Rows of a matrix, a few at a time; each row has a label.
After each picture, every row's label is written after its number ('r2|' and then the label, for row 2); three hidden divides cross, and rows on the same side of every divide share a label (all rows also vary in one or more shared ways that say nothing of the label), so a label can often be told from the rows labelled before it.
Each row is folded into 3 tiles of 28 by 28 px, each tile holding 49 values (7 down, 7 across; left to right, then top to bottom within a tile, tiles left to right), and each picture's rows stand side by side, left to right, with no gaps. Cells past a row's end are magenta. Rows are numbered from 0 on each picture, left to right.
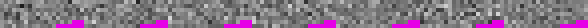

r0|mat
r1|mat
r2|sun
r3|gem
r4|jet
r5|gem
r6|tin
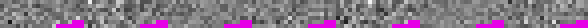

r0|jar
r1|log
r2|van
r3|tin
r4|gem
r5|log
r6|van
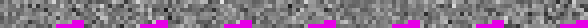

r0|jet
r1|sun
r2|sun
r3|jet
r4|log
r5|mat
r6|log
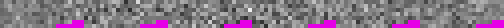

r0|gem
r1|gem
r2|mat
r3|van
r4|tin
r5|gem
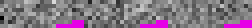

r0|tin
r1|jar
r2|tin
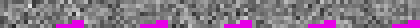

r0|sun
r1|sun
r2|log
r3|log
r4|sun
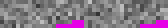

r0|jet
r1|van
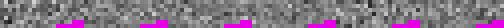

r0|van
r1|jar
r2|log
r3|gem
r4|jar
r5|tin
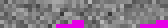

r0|tin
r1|log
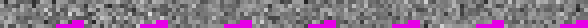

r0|tin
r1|tin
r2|mat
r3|tin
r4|gem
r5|van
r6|jet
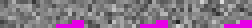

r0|jet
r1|log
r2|gem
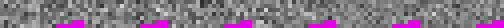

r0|log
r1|van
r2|gem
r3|sun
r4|sun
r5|jar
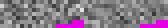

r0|van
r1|gem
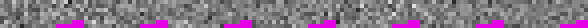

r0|jet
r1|van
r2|gem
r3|van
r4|van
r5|jet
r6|log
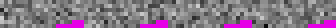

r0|van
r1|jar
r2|jar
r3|jet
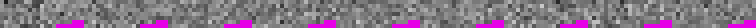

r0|gem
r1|van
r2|tin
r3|mat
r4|van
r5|jar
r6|log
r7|sun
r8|tin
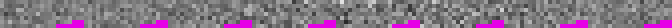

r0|van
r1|jar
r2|van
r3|gem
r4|jet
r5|mat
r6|mat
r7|tin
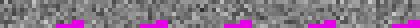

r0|van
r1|jet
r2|log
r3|gem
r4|sun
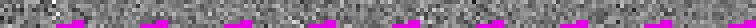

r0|gem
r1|gem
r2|sun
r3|log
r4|gem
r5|mat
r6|tin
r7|mat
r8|van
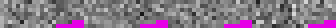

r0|jet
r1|mat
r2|sun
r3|log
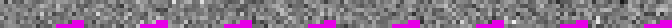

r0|gem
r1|jar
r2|jar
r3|mat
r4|jet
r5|mat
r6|log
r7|mat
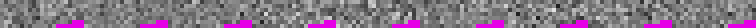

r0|jar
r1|mat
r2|van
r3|jet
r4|sun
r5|log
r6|van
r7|mat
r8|tin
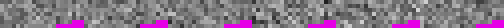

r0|mat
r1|gem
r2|jet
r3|tin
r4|van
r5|log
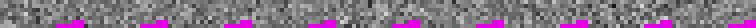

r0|gem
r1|log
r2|sun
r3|sun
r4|jet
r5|jet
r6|van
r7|jar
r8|sun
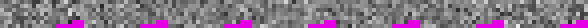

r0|tin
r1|jet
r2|van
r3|gem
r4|mat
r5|tin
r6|tin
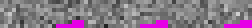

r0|jar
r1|log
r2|tin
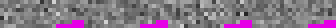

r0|sun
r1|van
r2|jet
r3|log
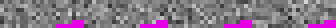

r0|tin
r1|jar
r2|mat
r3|sun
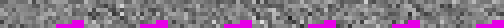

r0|jet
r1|van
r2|sun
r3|gem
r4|van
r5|van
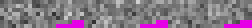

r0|jar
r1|van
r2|jar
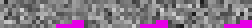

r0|log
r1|van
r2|jet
